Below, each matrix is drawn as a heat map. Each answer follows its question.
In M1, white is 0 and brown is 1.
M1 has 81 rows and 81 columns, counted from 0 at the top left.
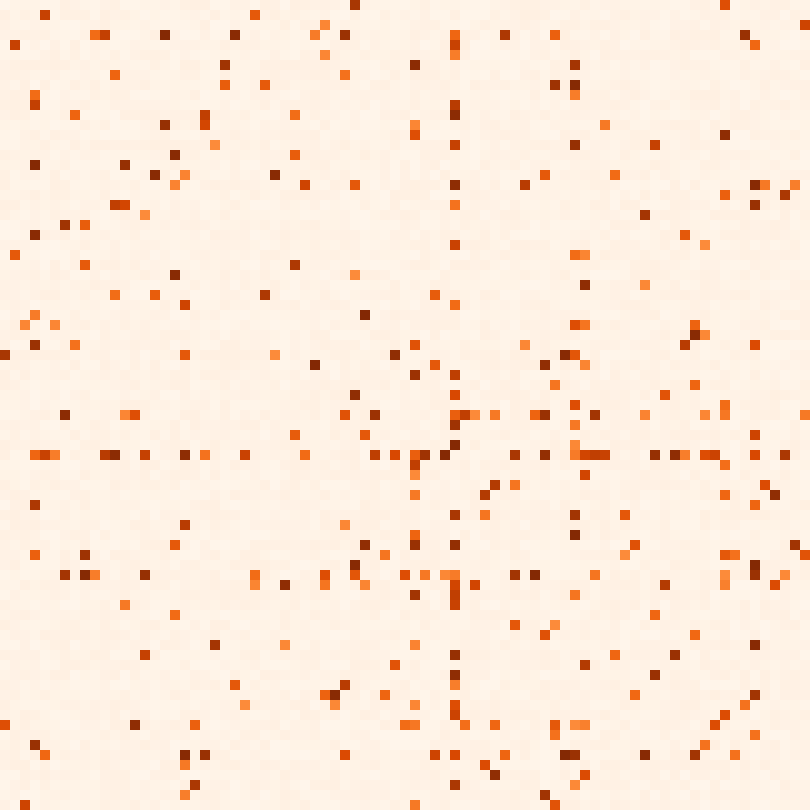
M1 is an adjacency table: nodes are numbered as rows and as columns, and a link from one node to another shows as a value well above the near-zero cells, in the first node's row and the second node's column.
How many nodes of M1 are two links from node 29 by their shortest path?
7
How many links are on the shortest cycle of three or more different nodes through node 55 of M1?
4
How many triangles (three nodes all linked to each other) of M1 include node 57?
8
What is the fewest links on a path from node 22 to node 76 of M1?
5
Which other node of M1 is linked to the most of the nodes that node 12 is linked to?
node 45
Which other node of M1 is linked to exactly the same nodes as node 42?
node 44
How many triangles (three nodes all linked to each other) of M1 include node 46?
1
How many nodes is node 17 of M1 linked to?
5
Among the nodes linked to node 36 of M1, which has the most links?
node 58
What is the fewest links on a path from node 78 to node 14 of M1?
2
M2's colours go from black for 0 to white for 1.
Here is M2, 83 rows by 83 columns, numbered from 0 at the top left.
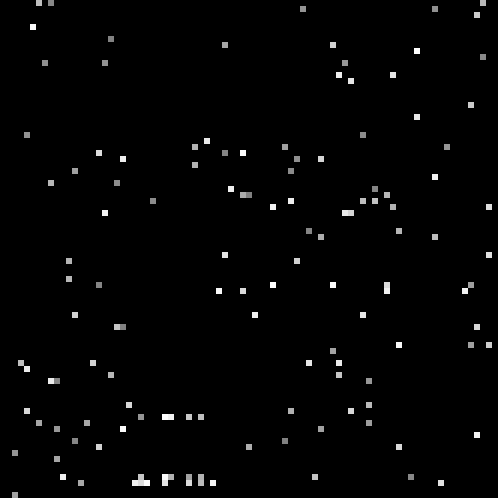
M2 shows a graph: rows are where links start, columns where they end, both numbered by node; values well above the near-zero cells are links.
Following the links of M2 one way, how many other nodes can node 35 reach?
7
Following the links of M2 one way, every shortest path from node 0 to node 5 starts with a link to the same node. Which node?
node 80
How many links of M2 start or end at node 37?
3
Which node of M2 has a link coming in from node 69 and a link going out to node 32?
node 27
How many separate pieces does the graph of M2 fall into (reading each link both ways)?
3
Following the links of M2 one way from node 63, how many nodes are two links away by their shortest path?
3
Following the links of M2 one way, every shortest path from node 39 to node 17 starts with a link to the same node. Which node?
node 72
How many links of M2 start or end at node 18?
2
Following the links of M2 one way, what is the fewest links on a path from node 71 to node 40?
5
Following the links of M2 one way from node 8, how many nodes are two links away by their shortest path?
5
